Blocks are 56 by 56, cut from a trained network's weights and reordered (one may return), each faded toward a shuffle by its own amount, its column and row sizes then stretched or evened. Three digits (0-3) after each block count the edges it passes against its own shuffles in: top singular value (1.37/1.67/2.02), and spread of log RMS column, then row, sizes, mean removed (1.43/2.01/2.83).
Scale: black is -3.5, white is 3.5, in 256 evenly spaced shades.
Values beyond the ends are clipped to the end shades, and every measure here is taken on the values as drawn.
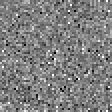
1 0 0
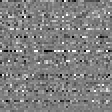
2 0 3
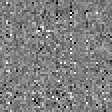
0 2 1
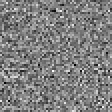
1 0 1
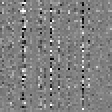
2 3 1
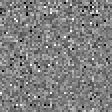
0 1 1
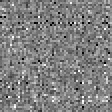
2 1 1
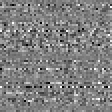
0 0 3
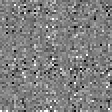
0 2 2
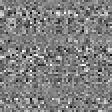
3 1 3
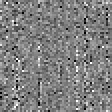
1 3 0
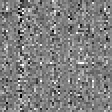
1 3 0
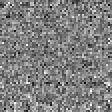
1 1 1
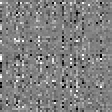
1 3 2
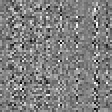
3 3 1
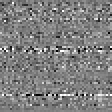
2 0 3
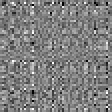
3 2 2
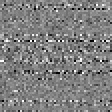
3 0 3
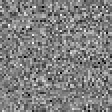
2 0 1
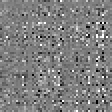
1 3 3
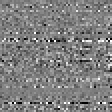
2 1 3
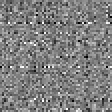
2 1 2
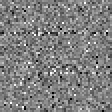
2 0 1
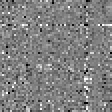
1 2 2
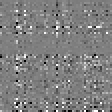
2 2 3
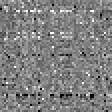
3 1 1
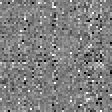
1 2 0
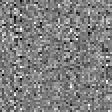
2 2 0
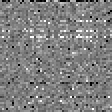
3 1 2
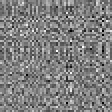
3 2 1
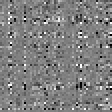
1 3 3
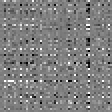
3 3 3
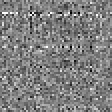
2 1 2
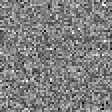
0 0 1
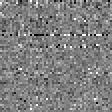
2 1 2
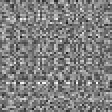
3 1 1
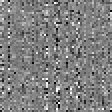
1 3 1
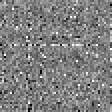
2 2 1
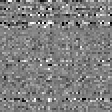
2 1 3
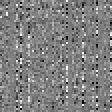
1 3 0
